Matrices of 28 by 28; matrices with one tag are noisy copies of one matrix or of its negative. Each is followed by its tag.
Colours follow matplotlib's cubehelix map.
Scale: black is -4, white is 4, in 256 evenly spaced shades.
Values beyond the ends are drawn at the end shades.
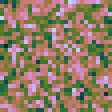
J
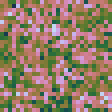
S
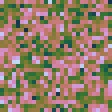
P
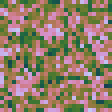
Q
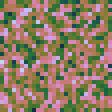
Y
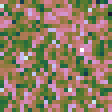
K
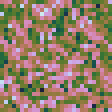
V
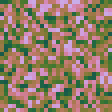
J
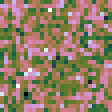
P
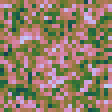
Q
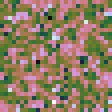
J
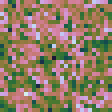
S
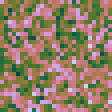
V
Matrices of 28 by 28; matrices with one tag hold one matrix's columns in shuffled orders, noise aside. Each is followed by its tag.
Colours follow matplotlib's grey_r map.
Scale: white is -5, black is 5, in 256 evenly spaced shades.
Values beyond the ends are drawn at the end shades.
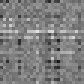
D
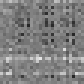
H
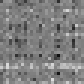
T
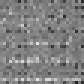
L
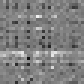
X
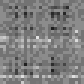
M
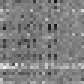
T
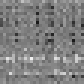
H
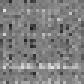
T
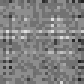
D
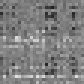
M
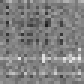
H
